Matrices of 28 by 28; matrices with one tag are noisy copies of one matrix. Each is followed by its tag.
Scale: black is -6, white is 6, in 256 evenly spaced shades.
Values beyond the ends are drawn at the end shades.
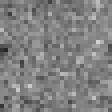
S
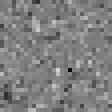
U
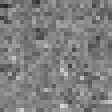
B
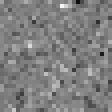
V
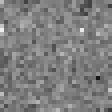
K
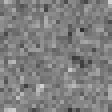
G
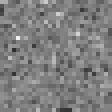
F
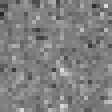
B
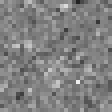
V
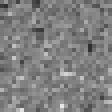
B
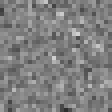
F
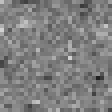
K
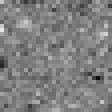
K
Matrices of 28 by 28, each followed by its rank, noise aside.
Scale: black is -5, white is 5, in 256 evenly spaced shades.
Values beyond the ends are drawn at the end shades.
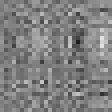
three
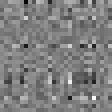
two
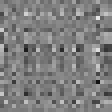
two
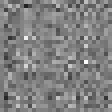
four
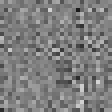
five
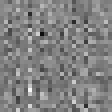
four
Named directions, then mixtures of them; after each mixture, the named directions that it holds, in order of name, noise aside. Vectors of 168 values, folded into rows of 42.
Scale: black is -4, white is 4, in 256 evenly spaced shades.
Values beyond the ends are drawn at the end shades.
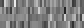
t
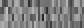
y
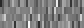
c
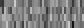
c, t, y.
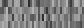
y.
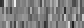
c, t.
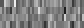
t.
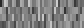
c, t, y.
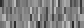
c, t.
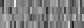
c, t, y.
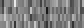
c, t, y.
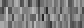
y.
